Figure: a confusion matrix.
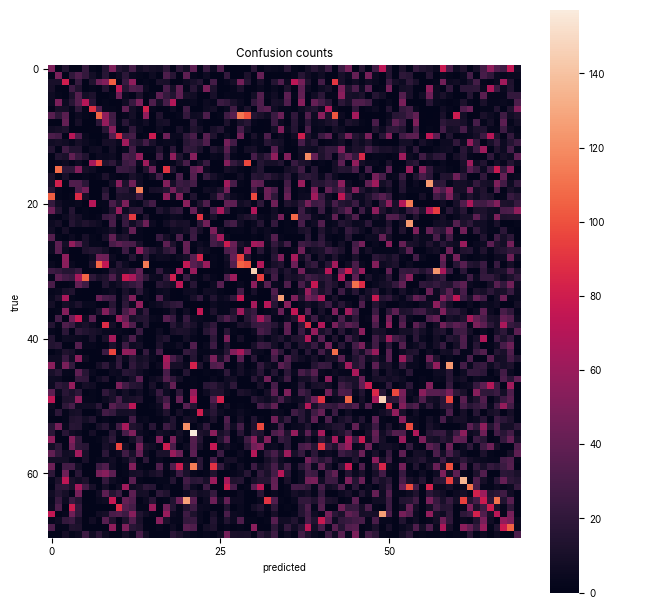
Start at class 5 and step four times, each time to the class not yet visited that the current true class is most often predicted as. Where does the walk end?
8
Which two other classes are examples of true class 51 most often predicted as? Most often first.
22, 40
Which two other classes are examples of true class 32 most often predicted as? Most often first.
45, 46
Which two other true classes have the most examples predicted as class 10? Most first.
56, 65
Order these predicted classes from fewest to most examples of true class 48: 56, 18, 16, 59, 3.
18, 3, 16, 56, 59
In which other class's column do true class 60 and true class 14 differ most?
29
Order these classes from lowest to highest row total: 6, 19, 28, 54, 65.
6, 28, 65, 19, 54
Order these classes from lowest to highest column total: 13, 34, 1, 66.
34, 1, 13, 66
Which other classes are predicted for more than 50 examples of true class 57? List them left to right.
4, 18, 30, 35
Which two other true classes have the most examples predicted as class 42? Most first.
7, 2
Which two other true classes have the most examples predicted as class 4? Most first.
19, 37
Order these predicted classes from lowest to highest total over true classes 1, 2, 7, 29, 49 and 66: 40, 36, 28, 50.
50, 36, 40, 28
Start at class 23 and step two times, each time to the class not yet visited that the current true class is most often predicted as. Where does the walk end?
20
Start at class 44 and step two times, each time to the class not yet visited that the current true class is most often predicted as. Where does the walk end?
21
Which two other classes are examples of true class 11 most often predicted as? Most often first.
62, 26
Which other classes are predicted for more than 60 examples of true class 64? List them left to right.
9, 20, 32, 61, 66
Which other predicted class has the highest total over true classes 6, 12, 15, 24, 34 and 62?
53
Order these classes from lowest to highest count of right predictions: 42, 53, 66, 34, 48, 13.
13, 66, 48, 53, 42, 34
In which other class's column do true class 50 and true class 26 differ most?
30
